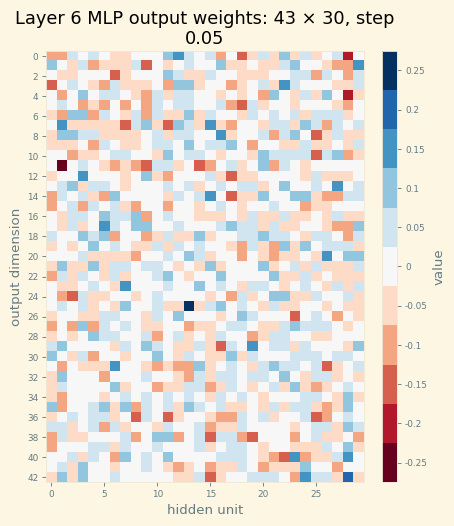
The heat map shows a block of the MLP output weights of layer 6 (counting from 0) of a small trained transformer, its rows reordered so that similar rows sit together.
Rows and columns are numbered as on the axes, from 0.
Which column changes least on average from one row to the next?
8
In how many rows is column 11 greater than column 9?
20
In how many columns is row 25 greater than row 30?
9
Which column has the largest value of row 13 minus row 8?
25
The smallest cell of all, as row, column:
11, 1
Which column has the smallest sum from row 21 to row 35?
2
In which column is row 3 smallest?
0
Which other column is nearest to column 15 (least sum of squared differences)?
12
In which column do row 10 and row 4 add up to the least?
28
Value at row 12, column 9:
0.1
